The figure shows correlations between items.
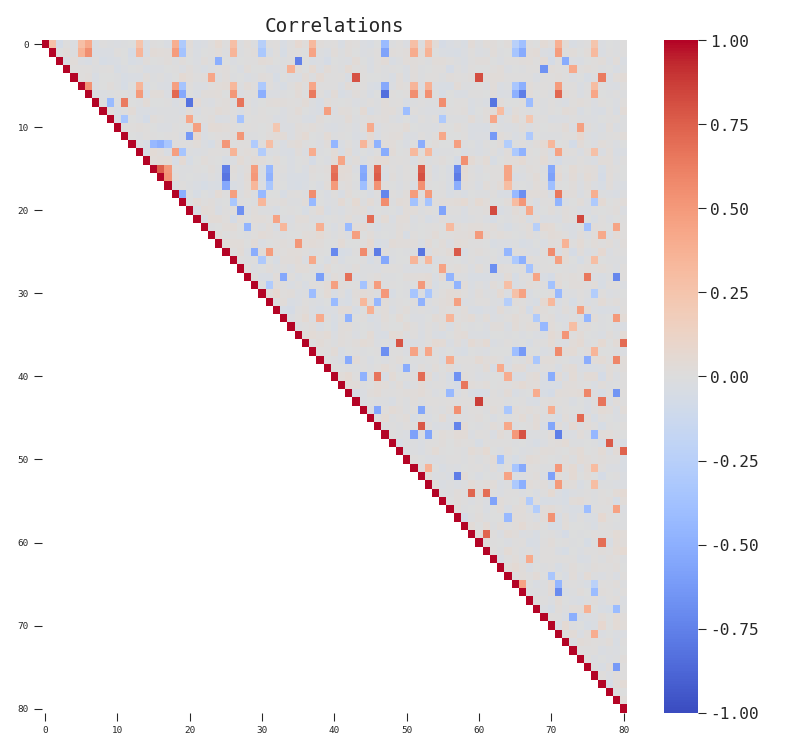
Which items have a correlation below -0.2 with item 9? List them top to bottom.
7, 11, 27, 55
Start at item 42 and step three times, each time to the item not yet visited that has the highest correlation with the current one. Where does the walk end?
68
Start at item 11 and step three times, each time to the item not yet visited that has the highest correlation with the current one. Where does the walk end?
55
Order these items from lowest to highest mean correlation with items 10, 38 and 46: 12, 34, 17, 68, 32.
12, 68, 34, 32, 17
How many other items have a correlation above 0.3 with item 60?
4
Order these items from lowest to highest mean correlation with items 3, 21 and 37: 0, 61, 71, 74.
61, 0, 71, 74
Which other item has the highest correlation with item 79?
38
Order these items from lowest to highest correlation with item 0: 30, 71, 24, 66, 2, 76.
66, 30, 2, 24, 76, 71
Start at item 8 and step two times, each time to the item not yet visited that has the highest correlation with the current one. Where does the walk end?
63
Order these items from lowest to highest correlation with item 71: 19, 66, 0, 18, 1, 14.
66, 19, 14, 0, 1, 18
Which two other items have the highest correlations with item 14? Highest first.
58, 41
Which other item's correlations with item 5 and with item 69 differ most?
3
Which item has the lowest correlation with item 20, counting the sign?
7
